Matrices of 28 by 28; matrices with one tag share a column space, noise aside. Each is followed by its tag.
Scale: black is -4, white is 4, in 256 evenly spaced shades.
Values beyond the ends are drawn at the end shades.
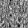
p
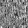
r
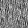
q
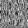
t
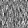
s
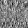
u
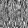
u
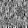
r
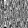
u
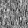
q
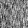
q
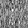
q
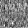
u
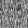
q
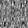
u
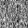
p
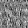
s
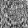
p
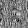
t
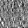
u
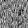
s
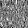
u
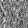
s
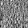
p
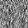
s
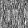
q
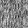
q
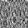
s
